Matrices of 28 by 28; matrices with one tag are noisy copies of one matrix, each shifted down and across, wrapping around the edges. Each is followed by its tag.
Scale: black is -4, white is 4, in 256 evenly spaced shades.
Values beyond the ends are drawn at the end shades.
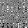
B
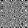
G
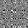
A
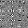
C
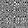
A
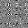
C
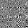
C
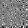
G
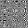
C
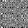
A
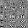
C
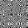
C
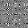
C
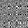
A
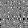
G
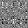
B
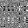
B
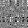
B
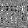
B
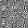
C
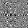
G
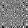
G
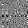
G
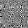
C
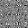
C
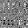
B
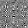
C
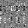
B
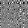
G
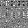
B
